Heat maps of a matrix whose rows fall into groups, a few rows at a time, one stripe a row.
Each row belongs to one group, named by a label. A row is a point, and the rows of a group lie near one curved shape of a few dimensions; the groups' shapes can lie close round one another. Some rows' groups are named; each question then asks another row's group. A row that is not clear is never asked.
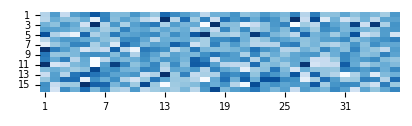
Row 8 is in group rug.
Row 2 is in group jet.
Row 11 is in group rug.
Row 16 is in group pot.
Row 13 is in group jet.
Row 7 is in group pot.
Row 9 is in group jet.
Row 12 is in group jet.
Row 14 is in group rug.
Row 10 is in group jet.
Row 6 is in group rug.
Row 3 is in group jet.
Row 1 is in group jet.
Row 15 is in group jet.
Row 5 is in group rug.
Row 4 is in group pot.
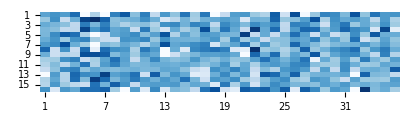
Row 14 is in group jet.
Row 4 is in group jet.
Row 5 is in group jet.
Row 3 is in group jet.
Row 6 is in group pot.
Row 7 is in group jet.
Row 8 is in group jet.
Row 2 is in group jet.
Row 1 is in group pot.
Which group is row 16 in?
pot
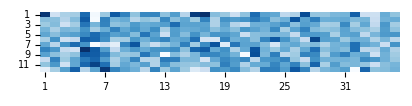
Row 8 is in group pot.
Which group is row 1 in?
rug
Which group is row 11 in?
jet
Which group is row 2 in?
jet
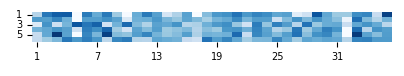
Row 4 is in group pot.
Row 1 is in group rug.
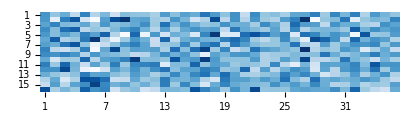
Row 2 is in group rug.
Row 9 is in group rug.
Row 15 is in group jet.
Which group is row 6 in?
rug
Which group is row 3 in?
jet
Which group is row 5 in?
pot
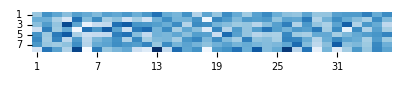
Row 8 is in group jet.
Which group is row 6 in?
jet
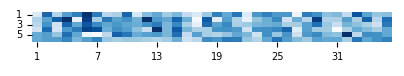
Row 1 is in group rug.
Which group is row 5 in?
pot
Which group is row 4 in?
jet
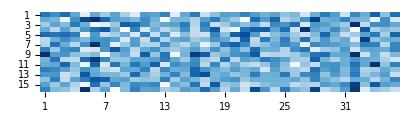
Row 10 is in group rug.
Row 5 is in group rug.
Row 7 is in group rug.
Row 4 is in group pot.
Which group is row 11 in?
jet
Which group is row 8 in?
rug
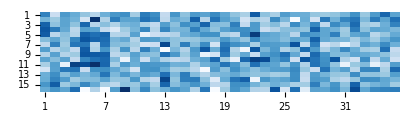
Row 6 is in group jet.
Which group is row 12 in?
rug
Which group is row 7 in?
jet
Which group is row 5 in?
pot
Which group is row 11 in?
jet
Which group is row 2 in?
jet
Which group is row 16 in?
pot
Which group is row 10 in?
pot
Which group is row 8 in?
jet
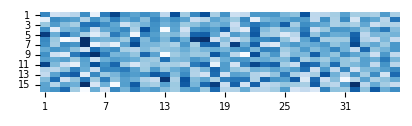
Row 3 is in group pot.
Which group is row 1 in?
rug
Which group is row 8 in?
pot
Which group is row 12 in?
rug
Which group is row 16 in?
jet
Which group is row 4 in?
jet
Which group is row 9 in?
jet
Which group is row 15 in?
pot
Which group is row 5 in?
rug
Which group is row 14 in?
jet
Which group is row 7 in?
pot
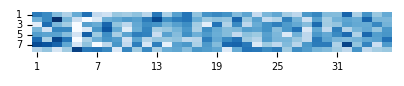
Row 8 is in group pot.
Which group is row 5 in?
jet
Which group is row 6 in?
rug
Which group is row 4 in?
rug
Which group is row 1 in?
rug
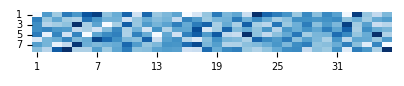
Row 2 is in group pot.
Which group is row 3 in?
pot
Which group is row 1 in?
rug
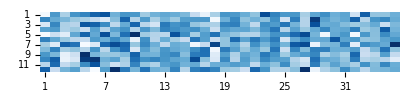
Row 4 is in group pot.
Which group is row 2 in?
pot
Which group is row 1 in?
rug
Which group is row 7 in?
rug
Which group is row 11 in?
rug
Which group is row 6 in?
pot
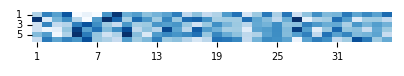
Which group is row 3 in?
rug
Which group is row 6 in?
rug
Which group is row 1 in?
pot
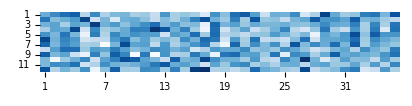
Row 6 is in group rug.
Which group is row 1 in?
rug
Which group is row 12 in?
rug
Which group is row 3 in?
jet
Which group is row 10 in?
rug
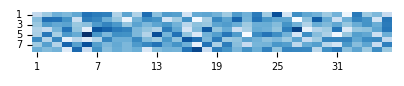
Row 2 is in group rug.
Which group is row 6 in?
jet
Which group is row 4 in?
rug
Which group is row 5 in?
jet
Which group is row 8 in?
jet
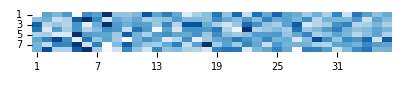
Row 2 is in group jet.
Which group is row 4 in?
jet
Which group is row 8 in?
rug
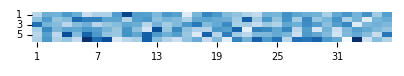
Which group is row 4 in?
jet
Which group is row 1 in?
pot
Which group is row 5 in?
jet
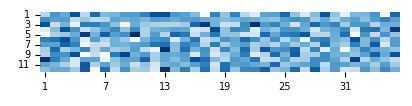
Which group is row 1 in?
jet
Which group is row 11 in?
jet
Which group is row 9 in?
pot
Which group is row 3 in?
pot
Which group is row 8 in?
jet
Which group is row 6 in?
rug
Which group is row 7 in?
jet
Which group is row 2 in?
jet
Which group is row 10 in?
rug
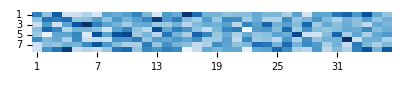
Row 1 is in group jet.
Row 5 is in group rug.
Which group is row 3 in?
jet
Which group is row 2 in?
jet
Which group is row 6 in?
pot
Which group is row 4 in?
jet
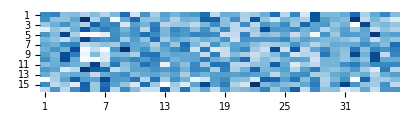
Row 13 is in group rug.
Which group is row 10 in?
jet
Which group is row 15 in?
jet
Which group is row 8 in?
pot
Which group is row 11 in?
jet
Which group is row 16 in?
jet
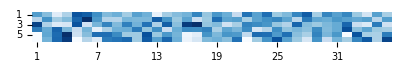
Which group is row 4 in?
rug
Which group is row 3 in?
rug
